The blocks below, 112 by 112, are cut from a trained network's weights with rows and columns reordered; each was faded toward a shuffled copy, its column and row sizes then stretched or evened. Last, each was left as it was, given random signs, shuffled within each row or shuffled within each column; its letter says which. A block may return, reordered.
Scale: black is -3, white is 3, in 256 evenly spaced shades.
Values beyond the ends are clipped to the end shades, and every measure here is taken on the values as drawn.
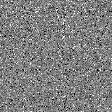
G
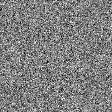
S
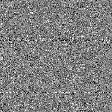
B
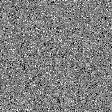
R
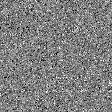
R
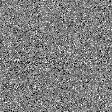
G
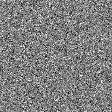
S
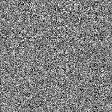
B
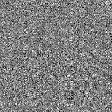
B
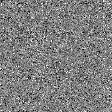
G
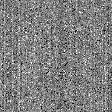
B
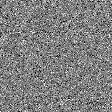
R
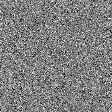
S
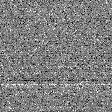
R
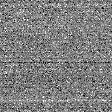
B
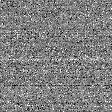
R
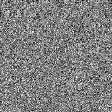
B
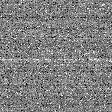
R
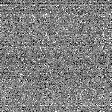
B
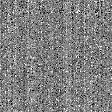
B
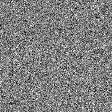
G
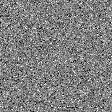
R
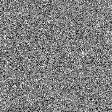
G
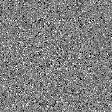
G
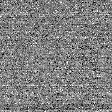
B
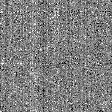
B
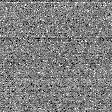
R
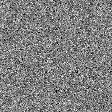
R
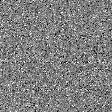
R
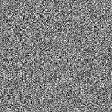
B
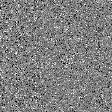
S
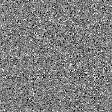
G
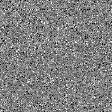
G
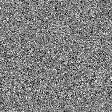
R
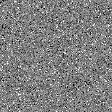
S
